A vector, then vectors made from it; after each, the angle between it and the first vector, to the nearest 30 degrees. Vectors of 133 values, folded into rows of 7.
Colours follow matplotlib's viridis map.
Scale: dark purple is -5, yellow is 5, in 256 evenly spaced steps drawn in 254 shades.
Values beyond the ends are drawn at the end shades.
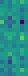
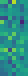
60 degrees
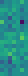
30 degrees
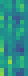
120 degrees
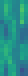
120 degrees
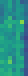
120 degrees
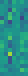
60 degrees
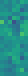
60 degrees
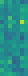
150 degrees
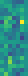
150 degrees
